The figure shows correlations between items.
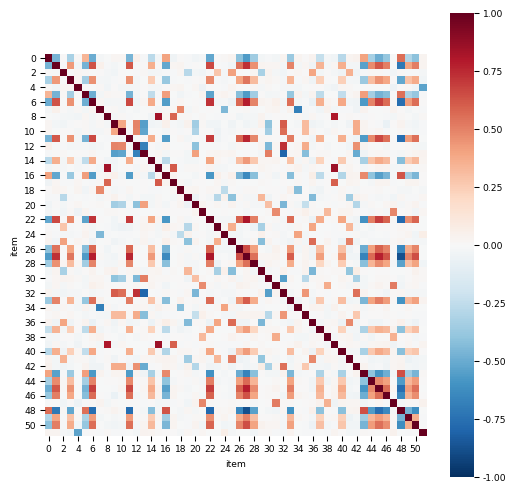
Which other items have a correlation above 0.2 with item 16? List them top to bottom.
0, 5, 43, 48
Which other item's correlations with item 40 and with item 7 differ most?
34
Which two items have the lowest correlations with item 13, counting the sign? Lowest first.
32, 12
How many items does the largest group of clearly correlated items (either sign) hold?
22
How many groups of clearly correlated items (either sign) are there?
7
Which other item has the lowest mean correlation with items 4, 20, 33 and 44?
48
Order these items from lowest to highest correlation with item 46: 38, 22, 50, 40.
38, 40, 50, 22
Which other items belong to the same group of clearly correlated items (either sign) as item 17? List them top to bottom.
8, 15, 39
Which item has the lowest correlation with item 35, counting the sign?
13
